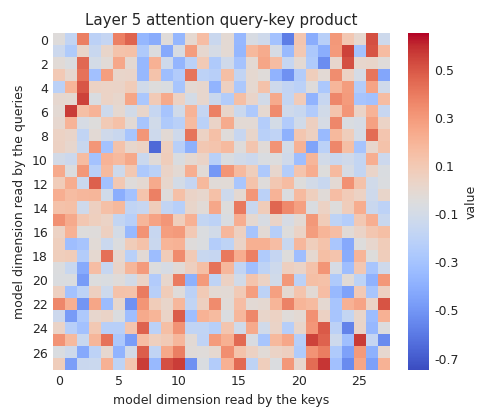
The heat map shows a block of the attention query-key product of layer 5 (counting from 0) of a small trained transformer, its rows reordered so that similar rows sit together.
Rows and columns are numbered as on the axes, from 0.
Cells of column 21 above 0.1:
12
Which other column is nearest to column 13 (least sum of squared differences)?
3
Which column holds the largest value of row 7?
23
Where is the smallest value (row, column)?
9, 8
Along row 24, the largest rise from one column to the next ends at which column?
25
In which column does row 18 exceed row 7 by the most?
10
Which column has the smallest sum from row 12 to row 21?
2
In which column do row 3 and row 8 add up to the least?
19
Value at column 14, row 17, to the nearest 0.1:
-0.2
